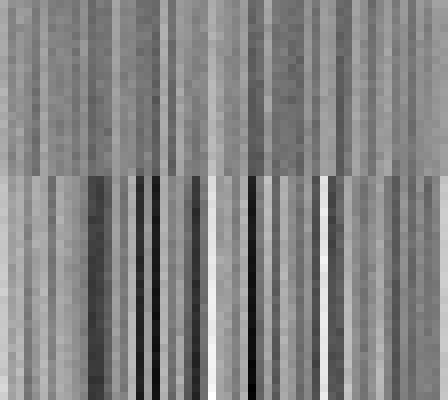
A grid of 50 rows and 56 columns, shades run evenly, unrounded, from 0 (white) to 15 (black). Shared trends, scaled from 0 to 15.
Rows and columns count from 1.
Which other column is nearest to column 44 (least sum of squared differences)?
36
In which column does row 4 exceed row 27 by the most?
41
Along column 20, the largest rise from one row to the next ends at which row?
23
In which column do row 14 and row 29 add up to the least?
27
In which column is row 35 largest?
32
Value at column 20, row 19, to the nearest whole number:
9
